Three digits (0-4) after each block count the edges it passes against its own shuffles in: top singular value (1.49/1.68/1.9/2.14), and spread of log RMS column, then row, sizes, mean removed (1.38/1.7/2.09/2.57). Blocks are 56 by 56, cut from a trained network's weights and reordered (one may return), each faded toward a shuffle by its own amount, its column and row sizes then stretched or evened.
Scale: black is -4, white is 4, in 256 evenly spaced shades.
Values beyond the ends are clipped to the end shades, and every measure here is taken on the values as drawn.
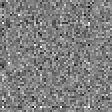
1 2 1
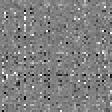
2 4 1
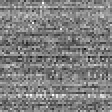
4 0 3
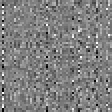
4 4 1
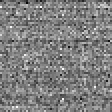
2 2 0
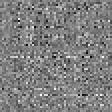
2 2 4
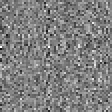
2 3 0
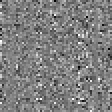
0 4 1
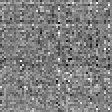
1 4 0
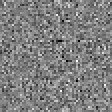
0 1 2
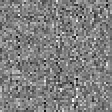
1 3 0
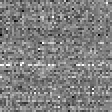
1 2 3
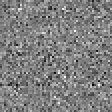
0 2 3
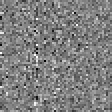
0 3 0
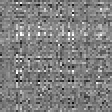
4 4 1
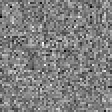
1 0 2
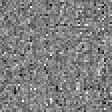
0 3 0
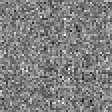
0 0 0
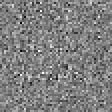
1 1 3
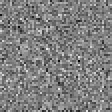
1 1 2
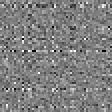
4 3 3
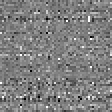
0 3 4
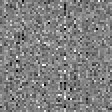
0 4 0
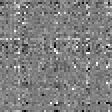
0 4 4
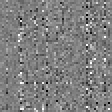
1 4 1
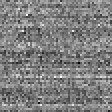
3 3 2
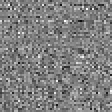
4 0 4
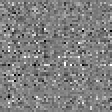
0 3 4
